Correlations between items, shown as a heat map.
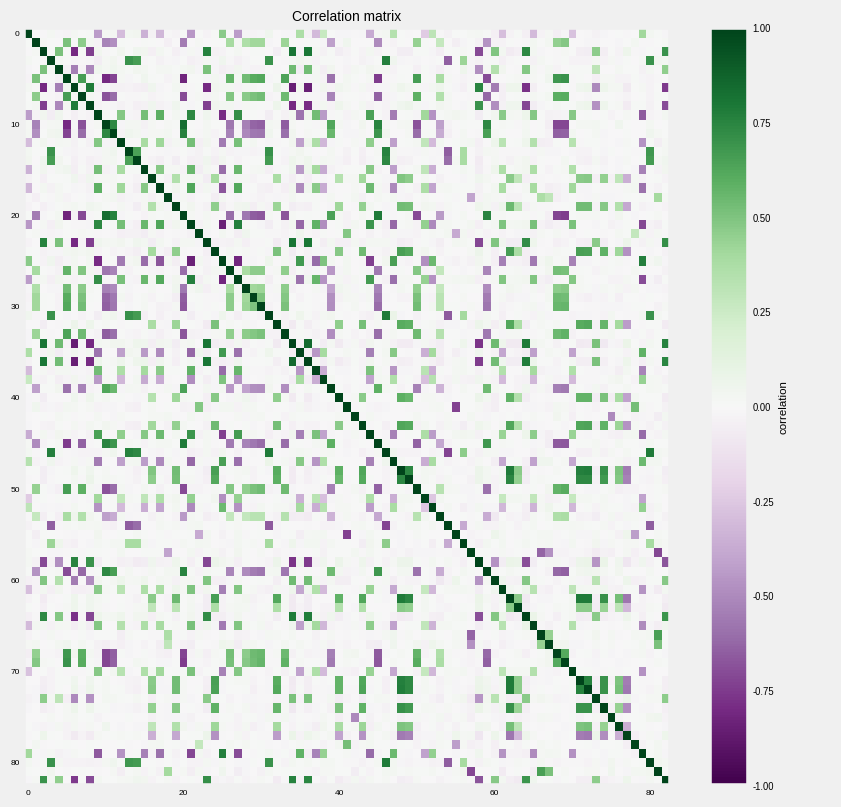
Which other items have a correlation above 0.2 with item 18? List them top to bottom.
66, 67, 81
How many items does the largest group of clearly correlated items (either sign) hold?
19
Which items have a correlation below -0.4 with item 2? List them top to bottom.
6, 8, 58
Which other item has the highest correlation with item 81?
66
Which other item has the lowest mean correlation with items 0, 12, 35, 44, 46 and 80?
54
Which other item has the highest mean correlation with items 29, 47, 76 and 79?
25
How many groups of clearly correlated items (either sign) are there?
8
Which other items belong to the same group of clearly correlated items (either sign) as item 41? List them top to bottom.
22, 55, 78
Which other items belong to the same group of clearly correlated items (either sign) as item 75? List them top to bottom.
42
